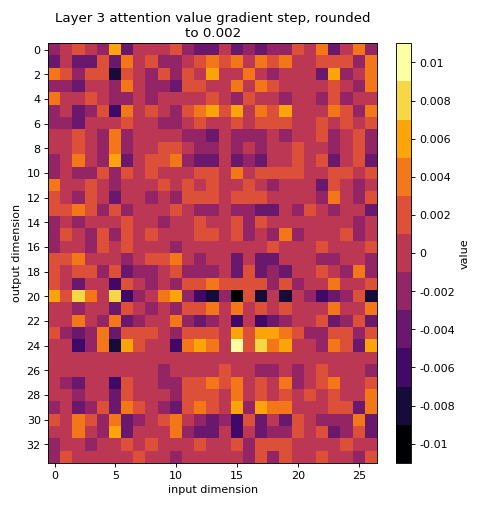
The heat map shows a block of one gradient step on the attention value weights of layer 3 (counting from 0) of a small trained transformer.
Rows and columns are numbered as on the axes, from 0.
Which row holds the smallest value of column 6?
20
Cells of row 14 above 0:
4
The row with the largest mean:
24
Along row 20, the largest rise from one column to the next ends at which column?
16
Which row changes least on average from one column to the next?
25
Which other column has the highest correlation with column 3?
0
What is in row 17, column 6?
-0.002
